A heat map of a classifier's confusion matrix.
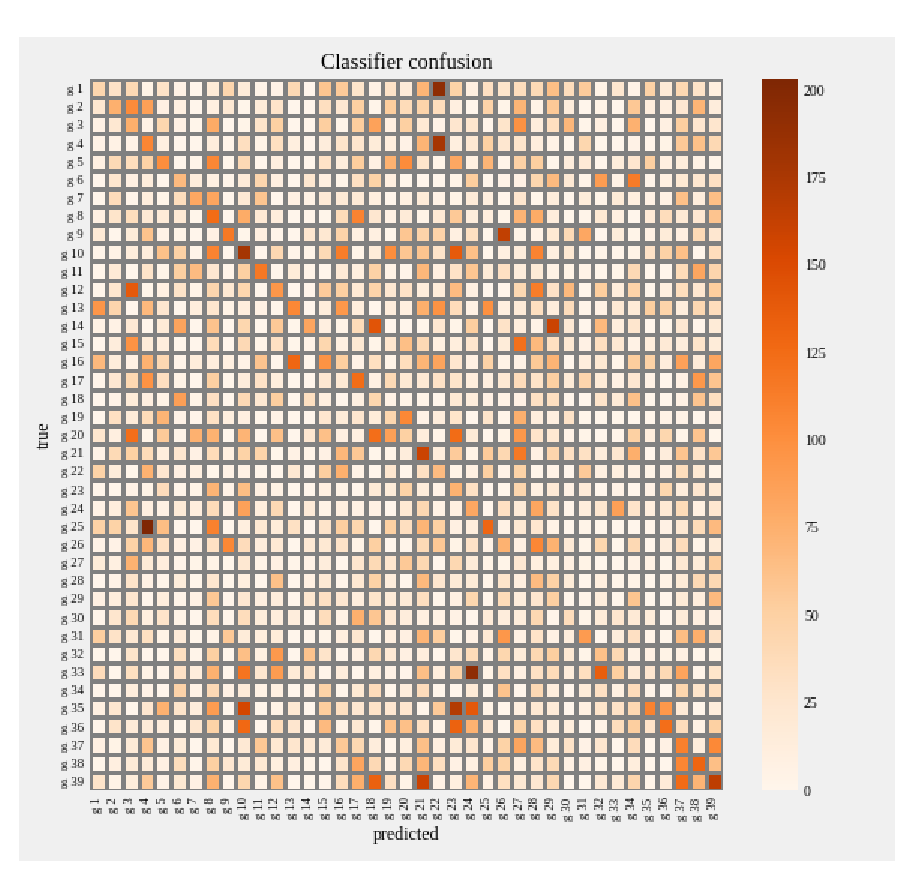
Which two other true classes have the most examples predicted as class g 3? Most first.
g 12, g 20
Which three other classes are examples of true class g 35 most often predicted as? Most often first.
g 23, g 10, g 24
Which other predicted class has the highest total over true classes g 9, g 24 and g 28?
g 26
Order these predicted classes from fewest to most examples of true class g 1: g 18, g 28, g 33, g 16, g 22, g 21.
g 18, g 33, g 28, g 16, g 21, g 22
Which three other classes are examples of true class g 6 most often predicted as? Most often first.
g 34, g 32, g 29
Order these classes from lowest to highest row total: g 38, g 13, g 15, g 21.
g 15, g 38, g 13, g 21
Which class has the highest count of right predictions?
g 10
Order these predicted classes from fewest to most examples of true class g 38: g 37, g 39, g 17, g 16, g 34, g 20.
g 34, g 16, g 20, g 39, g 17, g 37
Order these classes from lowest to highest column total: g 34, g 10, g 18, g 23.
g 34, g 18, g 23, g 10
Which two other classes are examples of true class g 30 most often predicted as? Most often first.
g 17, g 18
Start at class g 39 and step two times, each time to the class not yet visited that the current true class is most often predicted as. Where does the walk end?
g 27
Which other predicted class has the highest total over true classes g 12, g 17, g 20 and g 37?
g 3
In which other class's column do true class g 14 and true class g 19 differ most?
g 29
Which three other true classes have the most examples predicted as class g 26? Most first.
g 9, g 31, g 34
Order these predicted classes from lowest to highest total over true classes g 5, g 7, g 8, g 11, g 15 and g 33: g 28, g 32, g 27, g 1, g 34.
g 1, g 34, g 32, g 28, g 27
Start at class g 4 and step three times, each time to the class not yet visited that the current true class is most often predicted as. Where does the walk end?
g 13
